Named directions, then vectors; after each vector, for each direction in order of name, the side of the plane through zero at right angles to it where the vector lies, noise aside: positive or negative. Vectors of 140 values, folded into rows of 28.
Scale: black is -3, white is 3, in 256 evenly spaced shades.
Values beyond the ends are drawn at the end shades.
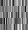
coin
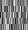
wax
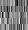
negative, positive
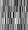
negative, negative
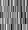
negative, positive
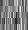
positive, positive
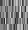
positive, positive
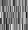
positive, negative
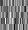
positive, positive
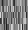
positive, negative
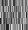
positive, negative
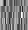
negative, negative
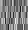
negative, negative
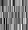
positive, negative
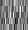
positive, positive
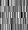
negative, positive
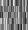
negative, positive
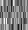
negative, positive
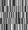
positive, negative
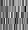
positive, positive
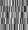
positive, positive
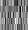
negative, negative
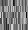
positive, negative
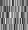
positive, positive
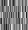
positive, negative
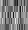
negative, negative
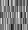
negative, positive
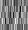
negative, negative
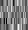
positive, negative
